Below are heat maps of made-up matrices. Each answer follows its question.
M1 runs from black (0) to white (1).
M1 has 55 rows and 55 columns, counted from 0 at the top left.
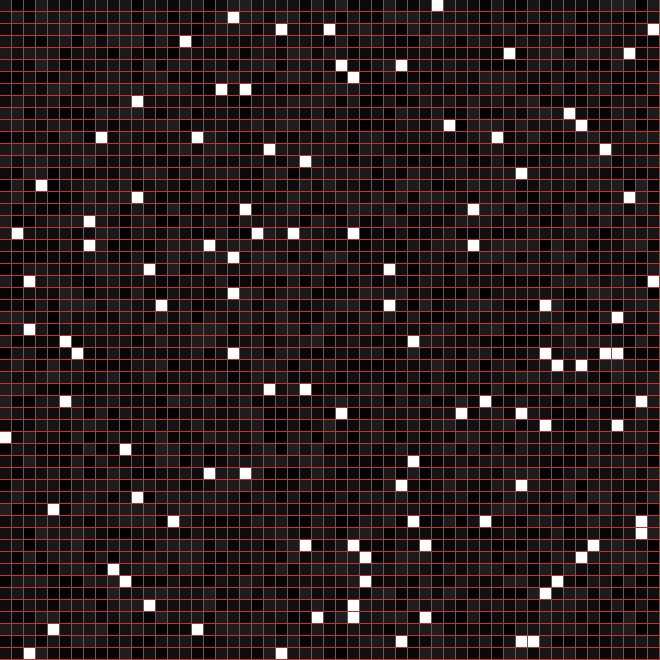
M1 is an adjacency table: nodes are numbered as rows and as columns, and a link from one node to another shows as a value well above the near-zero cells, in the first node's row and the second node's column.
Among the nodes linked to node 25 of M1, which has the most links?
node 45
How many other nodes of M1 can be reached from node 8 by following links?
6
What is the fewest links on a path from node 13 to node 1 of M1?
5
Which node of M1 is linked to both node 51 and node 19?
node 29
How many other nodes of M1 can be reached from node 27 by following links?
3
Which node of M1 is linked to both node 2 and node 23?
node 54
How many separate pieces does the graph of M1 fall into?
10
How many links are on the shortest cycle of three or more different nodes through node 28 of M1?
6
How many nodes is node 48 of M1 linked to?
3
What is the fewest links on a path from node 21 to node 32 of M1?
5
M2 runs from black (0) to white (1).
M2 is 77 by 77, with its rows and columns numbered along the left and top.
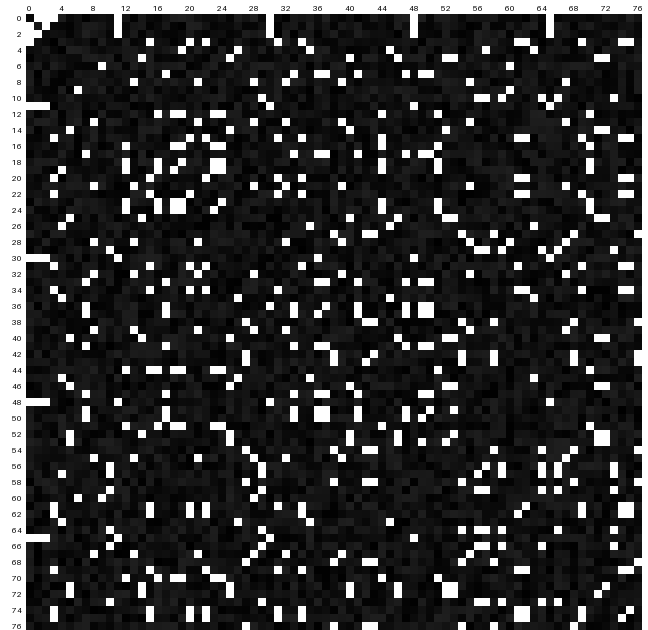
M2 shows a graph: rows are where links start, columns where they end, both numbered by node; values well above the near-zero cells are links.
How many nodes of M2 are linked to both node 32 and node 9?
0
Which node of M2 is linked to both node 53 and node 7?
node 49
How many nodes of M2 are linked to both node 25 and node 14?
5
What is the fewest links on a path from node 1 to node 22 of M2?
3
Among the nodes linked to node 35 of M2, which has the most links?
node 4
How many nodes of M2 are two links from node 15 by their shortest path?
9
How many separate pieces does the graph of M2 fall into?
2
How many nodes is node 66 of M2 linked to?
7
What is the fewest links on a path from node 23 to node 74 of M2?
3
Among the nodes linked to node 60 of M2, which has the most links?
node 28
